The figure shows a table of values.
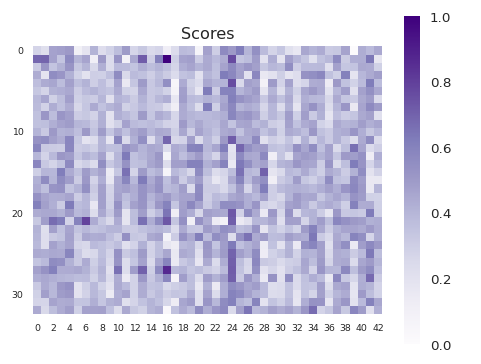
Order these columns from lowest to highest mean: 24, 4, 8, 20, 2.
20, 8, 2, 4, 24
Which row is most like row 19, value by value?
18
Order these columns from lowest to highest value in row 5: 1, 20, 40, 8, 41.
20, 1, 8, 40, 41
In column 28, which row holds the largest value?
15
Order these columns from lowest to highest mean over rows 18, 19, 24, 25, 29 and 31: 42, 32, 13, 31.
32, 42, 31, 13
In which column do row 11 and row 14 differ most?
24
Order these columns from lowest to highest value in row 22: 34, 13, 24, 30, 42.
30, 13, 42, 24, 34
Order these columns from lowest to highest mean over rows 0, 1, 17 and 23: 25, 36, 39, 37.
36, 39, 37, 25
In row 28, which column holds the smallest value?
17
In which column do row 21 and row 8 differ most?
6
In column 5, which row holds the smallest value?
0
